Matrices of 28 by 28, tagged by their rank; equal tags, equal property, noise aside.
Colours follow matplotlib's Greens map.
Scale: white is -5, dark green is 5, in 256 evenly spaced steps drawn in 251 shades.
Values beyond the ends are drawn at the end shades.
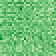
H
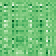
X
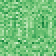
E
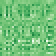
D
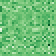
E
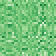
E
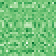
D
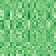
D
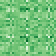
X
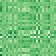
X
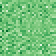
E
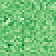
H
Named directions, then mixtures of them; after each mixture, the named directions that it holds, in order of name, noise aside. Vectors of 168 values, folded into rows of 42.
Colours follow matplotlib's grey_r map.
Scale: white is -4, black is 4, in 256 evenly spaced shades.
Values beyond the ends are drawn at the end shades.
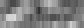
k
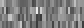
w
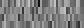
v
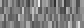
v.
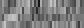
k, v.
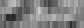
k.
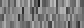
v.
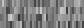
v, w.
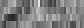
k, v.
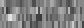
k, w.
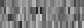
w.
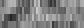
k, v.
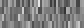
v.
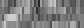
k, v.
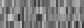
v, w.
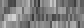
k, v.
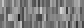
v, w.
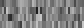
w.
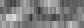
k.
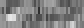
k, w.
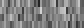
v, w.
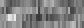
k, w.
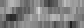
k.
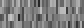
v, w.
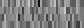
v.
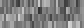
k, v.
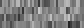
k, v.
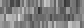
k, v.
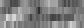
k.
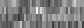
k, w.
